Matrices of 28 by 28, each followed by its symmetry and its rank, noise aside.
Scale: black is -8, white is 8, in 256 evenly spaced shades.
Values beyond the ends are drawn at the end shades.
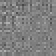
no symmetry, rank three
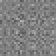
no symmetry, rank three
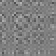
symmetric, rank three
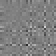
antisymmetric, rank two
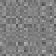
no symmetry, rank two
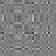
no symmetry, rank two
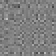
no symmetry, rank three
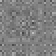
symmetric, rank three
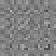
symmetric, rank three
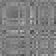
symmetric, rank two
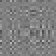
no symmetry, rank two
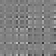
symmetric, rank one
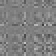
antisymmetric, rank two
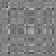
symmetric, rank two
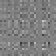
antisymmetric, rank two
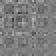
symmetric, rank three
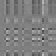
no symmetry, rank one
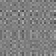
no symmetry, rank two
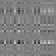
no symmetry, rank one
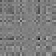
symmetric, rank two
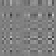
no symmetry, rank one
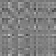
antisymmetric, rank two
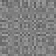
antisymmetric, rank two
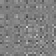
symmetric, rank three
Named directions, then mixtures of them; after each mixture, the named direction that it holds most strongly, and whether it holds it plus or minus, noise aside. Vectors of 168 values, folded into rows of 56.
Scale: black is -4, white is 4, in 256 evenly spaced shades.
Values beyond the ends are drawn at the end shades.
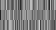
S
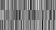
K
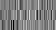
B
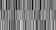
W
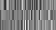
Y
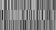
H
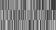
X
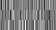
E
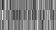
H, minus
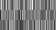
W, minus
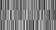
E, plus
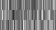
H, minus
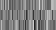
X, minus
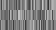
X, minus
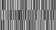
W, minus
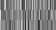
Y, minus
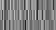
H, plus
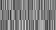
E, plus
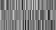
Y, minus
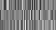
Y, plus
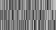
X, minus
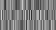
Y, plus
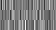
E, plus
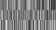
X, plus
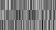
K, plus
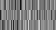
B, plus
